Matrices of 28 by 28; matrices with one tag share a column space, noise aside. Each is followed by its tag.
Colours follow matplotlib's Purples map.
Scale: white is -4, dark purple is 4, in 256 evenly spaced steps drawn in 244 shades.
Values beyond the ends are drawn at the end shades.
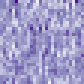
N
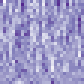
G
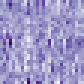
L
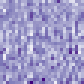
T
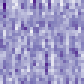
N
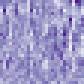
G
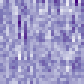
G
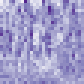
G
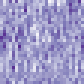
G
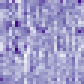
N
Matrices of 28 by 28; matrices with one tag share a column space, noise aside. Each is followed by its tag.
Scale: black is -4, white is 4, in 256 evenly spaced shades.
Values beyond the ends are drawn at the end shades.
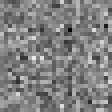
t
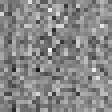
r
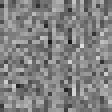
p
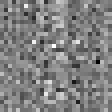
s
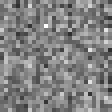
t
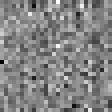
p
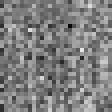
t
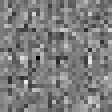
t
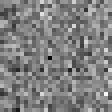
r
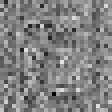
t
